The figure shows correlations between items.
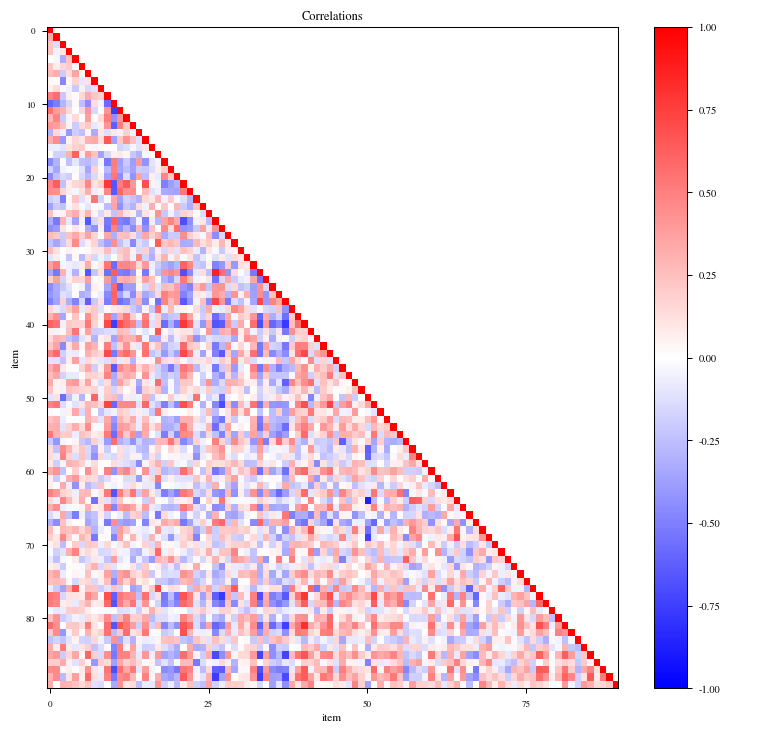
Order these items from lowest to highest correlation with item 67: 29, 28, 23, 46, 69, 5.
46, 28, 23, 5, 69, 29
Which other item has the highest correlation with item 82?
21
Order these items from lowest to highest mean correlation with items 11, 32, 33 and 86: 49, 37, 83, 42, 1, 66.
83, 37, 49, 66, 1, 42
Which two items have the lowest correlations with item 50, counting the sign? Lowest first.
64, 69
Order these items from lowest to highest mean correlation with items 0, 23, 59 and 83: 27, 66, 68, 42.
42, 66, 27, 68
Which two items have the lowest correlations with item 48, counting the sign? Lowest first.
37, 66
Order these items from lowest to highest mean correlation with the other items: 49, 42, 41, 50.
50, 42, 49, 41
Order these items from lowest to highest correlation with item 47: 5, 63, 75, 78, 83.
83, 5, 75, 63, 78
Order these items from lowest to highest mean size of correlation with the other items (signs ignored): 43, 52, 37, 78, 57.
52, 57, 43, 78, 37
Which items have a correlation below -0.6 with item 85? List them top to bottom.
26, 33, 37
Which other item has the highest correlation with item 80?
44
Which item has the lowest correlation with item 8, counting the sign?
17
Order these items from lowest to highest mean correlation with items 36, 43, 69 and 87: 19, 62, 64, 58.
19, 62, 58, 64
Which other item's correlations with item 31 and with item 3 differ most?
14
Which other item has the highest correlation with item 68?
41
